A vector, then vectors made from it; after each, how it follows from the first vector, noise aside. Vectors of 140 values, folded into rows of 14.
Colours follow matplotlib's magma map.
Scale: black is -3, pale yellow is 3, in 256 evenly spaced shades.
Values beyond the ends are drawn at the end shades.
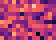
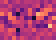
wrapped around, partly zeroed.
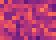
wrapped around, negated, shrunk.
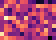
wrapped around, negated.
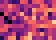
wrapped around.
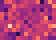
wrapped around, partly zeroed.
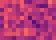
wrapped around, shrunk.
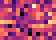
sign-scrambled.
